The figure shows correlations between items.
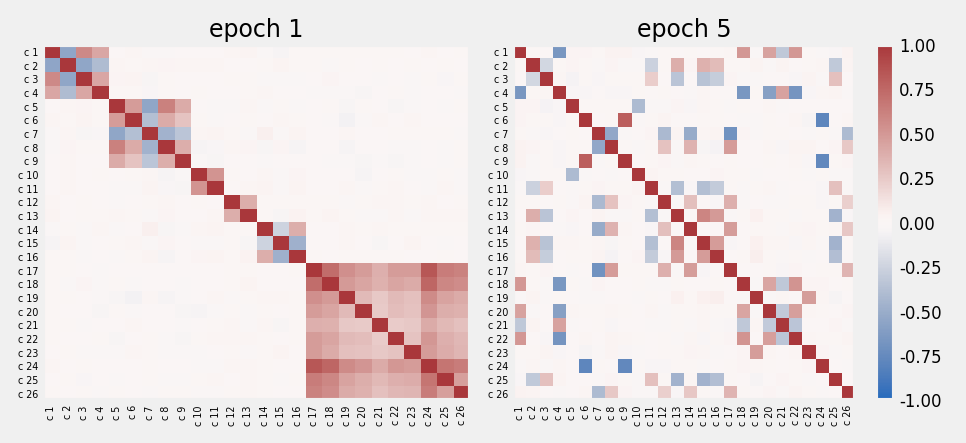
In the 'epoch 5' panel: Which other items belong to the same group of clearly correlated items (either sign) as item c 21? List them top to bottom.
c 1, c 4, c 18, c 20, c 22
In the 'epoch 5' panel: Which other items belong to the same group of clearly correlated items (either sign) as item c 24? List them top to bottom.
c 6, c 9
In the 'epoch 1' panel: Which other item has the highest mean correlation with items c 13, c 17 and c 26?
c 24
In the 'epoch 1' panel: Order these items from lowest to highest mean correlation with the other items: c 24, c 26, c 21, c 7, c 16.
c 7, c 16, c 21, c 26, c 24
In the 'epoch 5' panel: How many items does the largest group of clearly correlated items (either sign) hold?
7
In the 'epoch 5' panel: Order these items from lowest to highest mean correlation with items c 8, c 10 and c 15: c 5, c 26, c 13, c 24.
c 5, c 24, c 26, c 13
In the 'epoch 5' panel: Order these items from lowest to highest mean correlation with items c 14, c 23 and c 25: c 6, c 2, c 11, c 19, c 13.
c 13, c 2, c 6, c 11, c 19
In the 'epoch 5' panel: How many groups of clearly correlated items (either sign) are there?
6
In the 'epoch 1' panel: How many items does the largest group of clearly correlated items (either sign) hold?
10
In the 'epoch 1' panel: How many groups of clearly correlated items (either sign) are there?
6
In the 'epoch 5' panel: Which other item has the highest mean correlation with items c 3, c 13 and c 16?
c 15
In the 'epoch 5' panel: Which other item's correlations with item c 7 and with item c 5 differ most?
c 17
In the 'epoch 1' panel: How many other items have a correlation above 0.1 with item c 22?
9
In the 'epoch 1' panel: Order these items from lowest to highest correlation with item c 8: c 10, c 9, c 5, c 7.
c 7, c 10, c 9, c 5
